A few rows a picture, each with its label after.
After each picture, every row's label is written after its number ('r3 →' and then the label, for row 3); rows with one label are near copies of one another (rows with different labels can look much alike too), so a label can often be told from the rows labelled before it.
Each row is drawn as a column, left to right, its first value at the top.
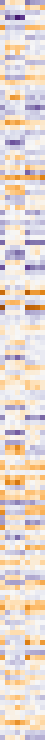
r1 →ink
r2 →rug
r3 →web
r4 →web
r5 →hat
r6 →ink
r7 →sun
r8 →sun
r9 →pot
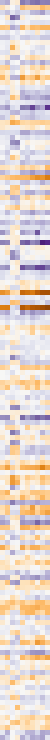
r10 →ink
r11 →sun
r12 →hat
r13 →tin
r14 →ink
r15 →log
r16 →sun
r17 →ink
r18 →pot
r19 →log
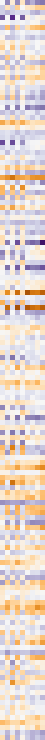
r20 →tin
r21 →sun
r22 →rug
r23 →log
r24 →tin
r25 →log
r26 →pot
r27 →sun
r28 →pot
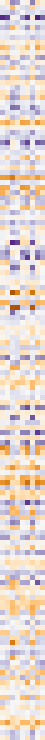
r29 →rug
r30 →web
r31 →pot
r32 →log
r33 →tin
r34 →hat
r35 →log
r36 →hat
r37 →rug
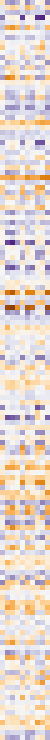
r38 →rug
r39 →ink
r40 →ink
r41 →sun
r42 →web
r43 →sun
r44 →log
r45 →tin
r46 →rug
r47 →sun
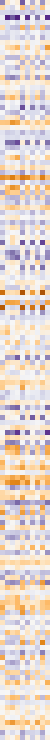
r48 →log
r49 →rug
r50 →tin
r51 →hat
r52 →pot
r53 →rug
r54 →sun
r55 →web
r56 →pot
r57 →hat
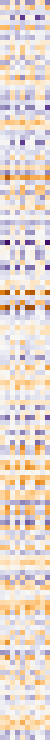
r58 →sun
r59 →pot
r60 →web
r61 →sun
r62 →web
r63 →log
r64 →ink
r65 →hat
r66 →rug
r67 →log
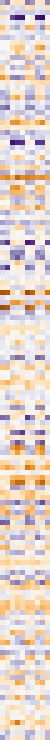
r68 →ink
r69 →log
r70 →tin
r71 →web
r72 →rug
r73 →pot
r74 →pot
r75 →rug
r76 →hat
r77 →pot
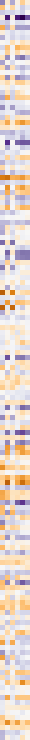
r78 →pot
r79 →web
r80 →log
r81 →web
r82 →hat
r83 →hat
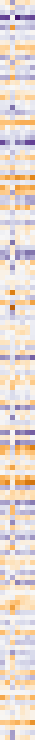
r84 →web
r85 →hat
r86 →sun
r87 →hat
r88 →rug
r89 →hat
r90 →web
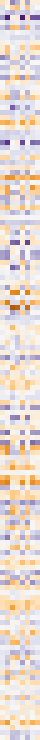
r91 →tin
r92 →web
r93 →sun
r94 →ink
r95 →web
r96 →ink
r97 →tin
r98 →rug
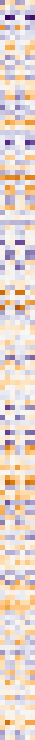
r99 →sun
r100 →hat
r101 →rug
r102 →pot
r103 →ink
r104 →web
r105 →rug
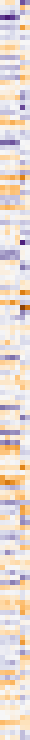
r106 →hat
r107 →hat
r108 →rug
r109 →tin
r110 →pot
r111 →ink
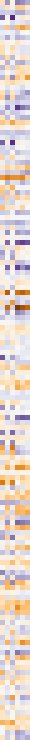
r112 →rug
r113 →pot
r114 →web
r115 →sun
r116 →pot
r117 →ink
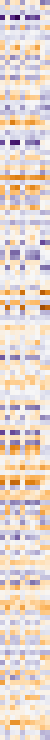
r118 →rug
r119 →sun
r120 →tin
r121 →rug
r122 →sun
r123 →web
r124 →tin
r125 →hat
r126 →log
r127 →sun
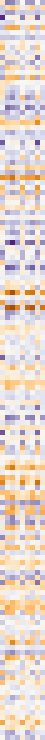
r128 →rug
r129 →sun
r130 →pot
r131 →ink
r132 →tin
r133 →log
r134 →ink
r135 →tin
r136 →ink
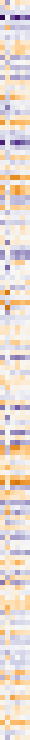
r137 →tin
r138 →sun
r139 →web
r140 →rug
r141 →web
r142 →hat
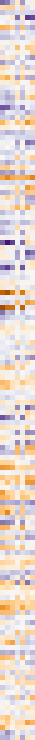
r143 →sun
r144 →log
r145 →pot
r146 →hat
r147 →ink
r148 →tin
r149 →web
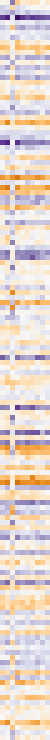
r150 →rug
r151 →tin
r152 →sun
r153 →rug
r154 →hat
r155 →hat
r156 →hat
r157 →web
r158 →web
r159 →hat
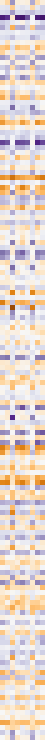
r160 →web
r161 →rug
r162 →sun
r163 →hat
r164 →tin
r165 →web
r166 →sun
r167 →hat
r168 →rug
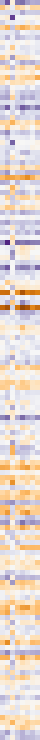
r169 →pot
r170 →log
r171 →tin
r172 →pot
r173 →sun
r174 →sun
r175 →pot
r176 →ink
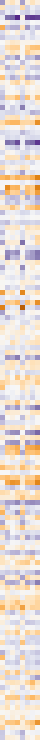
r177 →sun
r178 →tin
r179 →hat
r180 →web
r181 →log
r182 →web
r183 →hat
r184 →tin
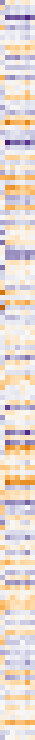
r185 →ink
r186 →tin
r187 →tin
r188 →tin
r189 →web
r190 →web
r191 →tin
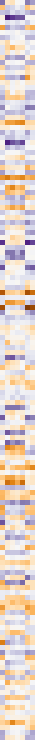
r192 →pot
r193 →rug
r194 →tin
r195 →tin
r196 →tin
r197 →ink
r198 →sun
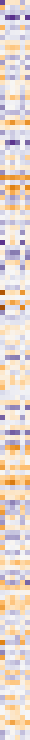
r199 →pot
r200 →rug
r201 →tin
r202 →rug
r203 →pot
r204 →tin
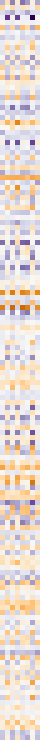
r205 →pot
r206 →hat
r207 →sun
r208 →tin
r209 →sun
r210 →sun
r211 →hat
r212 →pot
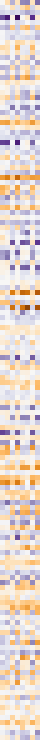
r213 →tin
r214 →hat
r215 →log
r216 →rug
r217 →pot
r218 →ink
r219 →rug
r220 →log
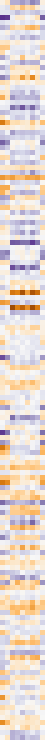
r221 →web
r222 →rug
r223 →log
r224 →pot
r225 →ink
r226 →log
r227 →ink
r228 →pot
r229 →hat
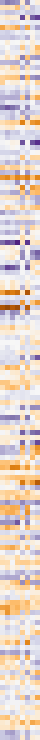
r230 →sun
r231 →log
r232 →sun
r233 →pot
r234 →tin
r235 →pot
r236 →tin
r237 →web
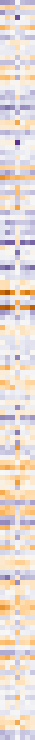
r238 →sun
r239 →ink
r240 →pot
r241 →tin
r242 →log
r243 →log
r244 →ink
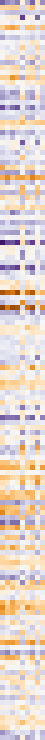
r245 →log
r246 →pot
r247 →ink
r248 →ink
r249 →tin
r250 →ink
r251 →pot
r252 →rug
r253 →pot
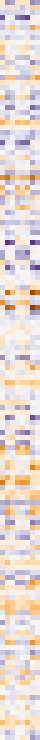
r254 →web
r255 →log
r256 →log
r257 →tin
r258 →rug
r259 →rug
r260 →pot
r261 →ink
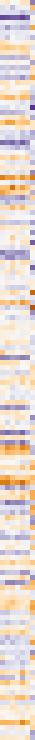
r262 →rug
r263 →hat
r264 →tin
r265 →hat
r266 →web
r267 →web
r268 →pot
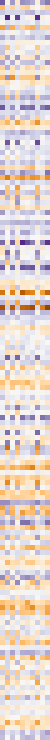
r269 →sun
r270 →web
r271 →ink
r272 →tin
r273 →log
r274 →ink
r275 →sun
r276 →web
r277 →sun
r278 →log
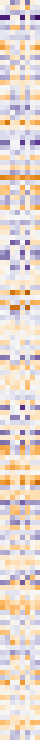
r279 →hat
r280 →hat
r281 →pot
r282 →sun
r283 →hat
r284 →log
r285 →web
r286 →rug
